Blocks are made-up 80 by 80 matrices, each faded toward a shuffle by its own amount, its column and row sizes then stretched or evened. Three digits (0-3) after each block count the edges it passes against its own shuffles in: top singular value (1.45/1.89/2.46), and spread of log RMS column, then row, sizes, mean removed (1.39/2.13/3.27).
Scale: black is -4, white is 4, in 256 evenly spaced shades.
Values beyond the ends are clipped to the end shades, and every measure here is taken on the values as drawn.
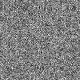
1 0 0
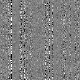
2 3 0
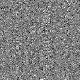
1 1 0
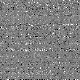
1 1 2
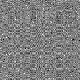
3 0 0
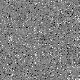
1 1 0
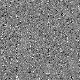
0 2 0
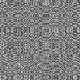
3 2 1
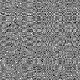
3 0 1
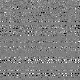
1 1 3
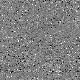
1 0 1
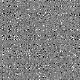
0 2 2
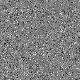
0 1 1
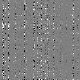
1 3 1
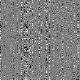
2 3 1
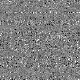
0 1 2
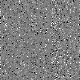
1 2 0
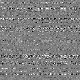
2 0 3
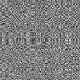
3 1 2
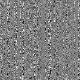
1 3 0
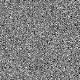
0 1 1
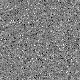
1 0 1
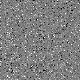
1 1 0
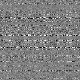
2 0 3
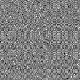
3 0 1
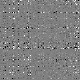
1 2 2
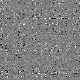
1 2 2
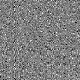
2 1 0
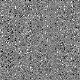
0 2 1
